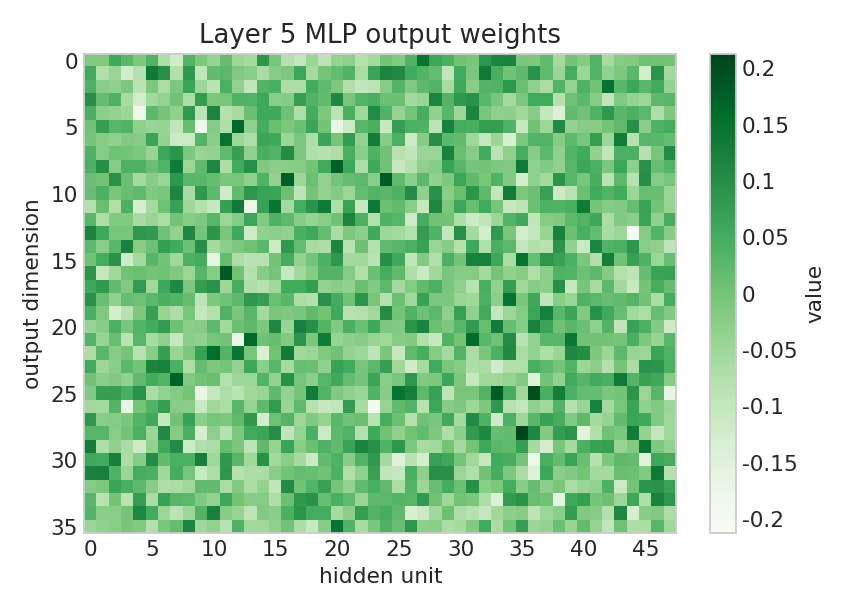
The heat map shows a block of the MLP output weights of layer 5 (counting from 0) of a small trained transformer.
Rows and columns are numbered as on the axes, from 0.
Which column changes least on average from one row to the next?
30
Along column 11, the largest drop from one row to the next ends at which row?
17
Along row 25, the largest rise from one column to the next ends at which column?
36
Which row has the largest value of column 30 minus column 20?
5
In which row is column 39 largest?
21
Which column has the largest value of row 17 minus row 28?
9
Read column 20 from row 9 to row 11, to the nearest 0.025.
0 -0.025 -0.075
